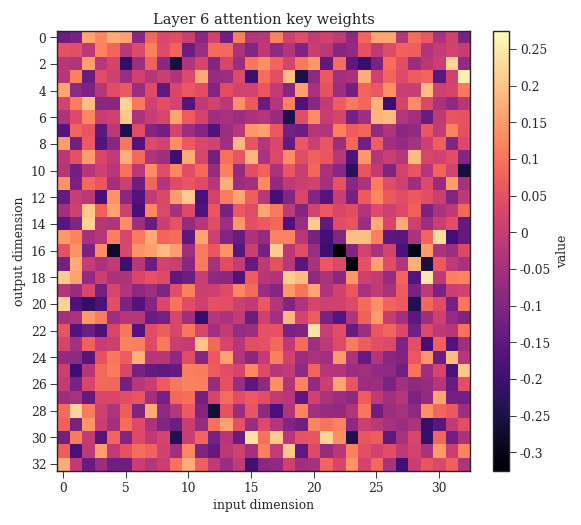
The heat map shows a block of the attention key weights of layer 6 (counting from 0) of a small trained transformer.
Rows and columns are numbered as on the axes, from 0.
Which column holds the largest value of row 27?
30
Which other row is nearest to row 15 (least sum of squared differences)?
23
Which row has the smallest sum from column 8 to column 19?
28
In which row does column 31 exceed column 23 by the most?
2
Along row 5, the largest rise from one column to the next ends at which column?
5
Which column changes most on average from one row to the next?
19
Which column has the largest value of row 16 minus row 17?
29
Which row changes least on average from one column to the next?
1
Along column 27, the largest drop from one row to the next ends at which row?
15
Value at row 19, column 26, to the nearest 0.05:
-0.05
